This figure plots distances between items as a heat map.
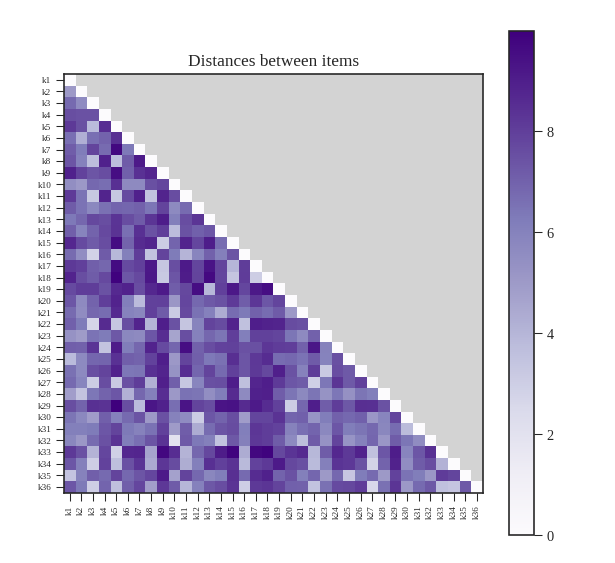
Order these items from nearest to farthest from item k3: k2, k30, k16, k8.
k16, k8, k30, k2
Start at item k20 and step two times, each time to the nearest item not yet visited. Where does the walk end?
k7
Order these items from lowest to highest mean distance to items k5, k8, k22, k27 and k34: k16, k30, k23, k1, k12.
k16, k30, k12, k23, k1
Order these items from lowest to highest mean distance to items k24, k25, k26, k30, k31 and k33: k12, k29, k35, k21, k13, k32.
k12, k35, k32, k21, k13, k29
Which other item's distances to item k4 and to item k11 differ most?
k24
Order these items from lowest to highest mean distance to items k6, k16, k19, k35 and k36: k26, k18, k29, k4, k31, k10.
k10, k31, k4, k26, k29, k18
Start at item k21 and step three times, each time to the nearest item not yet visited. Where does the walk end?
k14
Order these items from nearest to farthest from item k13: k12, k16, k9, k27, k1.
k1, k16, k27, k12, k9
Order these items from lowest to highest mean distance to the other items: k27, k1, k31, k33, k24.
k27, k31, k1, k33, k24
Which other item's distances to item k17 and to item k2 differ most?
k28
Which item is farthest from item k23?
k9
